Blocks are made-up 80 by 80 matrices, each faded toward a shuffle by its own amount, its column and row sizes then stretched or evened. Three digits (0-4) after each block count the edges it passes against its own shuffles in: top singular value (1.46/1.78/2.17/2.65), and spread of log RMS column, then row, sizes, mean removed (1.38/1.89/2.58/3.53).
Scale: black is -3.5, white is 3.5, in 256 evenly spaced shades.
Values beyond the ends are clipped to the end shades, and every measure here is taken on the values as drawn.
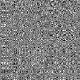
3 2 2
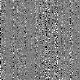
1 4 0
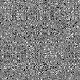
3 0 1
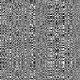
4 4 1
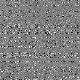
1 2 4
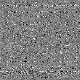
1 1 3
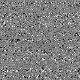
0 0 3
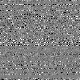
3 0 4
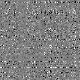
2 2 3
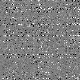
1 2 3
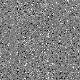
0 2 1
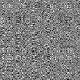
3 2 0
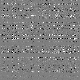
2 2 4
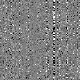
3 3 1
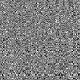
3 1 2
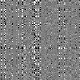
4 4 2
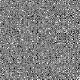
3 2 2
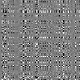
4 4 4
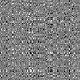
4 3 2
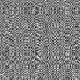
4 1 1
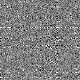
2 2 2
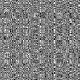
4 3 0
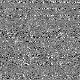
0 0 3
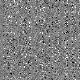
0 3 1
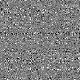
2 1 3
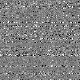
0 1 4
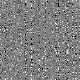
2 3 0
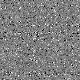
0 0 2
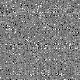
2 1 2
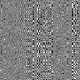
4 4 1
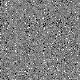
0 2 1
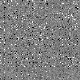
0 2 2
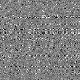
3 0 3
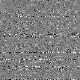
2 1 3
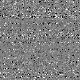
1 1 3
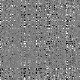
3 3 3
